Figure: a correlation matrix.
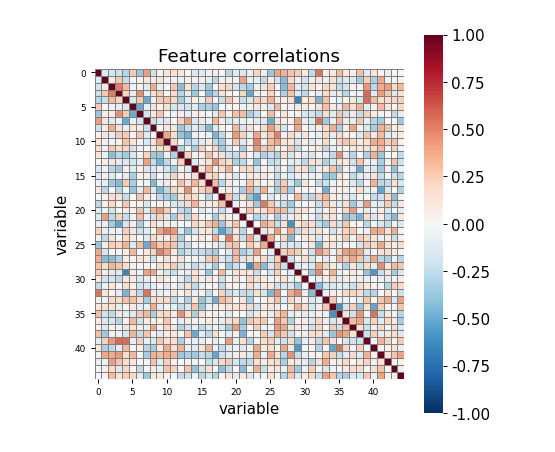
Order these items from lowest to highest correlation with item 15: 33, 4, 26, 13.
33, 26, 4, 13
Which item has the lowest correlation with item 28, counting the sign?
22
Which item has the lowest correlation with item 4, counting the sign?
29
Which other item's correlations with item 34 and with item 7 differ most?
35
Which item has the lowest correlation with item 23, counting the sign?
18
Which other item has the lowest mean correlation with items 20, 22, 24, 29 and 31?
28
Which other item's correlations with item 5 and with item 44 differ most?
36
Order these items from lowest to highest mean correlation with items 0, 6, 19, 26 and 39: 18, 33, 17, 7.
17, 7, 18, 33
